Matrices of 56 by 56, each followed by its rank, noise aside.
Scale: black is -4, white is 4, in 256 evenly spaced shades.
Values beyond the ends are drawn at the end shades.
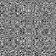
six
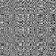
four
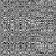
four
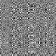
four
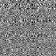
six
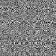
seven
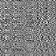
five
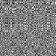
six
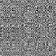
five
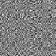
six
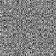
six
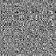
six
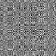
four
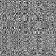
six
